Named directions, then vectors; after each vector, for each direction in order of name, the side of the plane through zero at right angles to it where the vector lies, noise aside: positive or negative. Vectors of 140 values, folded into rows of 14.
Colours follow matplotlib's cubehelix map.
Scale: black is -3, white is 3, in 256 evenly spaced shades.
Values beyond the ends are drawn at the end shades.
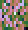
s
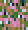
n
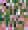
negative, negative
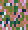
negative, negative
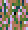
positive, negative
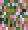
negative, negative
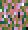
negative, positive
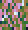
negative, positive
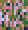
positive, positive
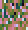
positive, negative
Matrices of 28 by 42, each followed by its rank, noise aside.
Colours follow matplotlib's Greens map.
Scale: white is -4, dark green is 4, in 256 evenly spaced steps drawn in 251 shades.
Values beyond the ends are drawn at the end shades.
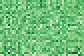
seven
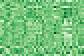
four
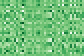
three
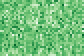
seven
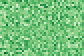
seven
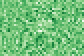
six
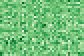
seven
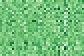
four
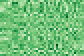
three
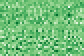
five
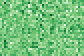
seven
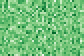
seven
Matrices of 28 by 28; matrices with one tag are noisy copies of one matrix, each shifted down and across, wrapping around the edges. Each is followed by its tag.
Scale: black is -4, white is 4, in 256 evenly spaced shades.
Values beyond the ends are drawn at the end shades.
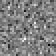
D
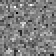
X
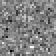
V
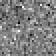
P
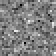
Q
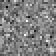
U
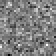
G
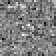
V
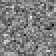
Q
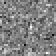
Q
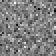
D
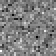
U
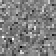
G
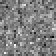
X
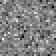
U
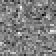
Q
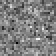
V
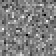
D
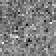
P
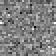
V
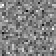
D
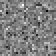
D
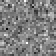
U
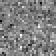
U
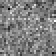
P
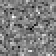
Q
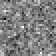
X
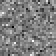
U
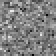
V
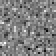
D
